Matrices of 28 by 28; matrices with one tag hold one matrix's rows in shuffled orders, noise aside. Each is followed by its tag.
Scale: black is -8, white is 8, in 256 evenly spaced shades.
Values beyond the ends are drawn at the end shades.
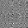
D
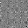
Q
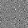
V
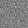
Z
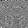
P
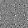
V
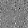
V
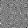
Q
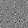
V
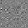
P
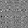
P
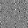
V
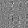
D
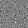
V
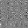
Q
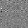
P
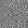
D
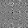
D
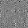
V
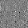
V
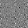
V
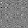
P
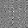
D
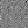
Q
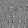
D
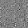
V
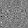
P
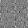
V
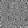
Q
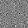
V
